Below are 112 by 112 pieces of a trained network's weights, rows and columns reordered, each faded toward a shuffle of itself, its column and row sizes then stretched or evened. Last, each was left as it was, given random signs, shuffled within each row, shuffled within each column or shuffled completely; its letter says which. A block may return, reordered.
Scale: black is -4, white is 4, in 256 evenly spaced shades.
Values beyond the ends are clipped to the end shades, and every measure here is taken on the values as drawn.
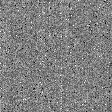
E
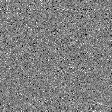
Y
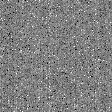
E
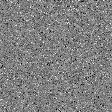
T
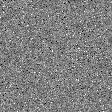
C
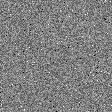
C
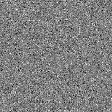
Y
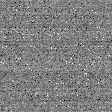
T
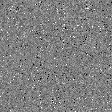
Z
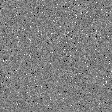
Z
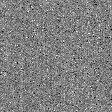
E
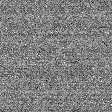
T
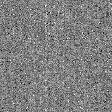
Y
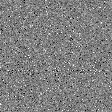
T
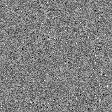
Z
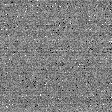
Y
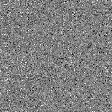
Y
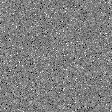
E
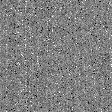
E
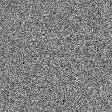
Z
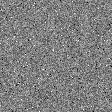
C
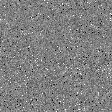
Z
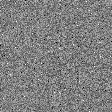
Z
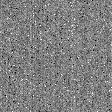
E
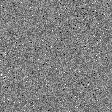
E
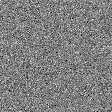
C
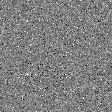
T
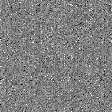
Y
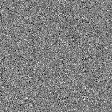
Y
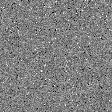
E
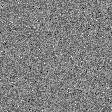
C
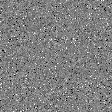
Z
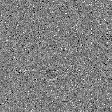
Y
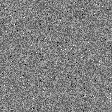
Z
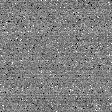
Y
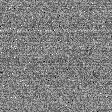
T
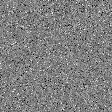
T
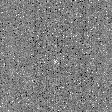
E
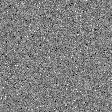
C
